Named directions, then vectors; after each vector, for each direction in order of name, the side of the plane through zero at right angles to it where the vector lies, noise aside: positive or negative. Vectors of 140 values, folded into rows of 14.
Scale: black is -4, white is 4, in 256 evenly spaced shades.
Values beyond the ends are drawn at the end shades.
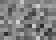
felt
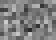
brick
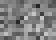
negative, negative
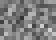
positive, negative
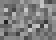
negative, positive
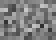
negative, positive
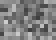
positive, negative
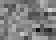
negative, positive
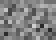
negative, positive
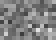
positive, negative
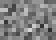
negative, positive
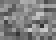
negative, positive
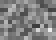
positive, negative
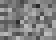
negative, negative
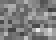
positive, negative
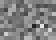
positive, negative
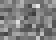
positive, positive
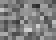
negative, negative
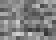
positive, positive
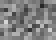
positive, negative
